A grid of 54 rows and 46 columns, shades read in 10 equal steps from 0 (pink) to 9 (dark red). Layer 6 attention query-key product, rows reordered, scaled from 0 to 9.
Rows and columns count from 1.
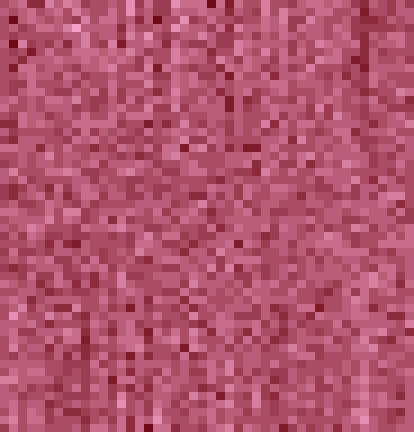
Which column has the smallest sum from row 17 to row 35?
39
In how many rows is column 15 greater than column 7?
21
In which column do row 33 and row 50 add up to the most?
25
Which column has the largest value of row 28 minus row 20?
20
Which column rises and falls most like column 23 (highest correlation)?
22
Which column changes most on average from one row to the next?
9
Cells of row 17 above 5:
9
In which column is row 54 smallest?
26
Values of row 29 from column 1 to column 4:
4 5 4 2
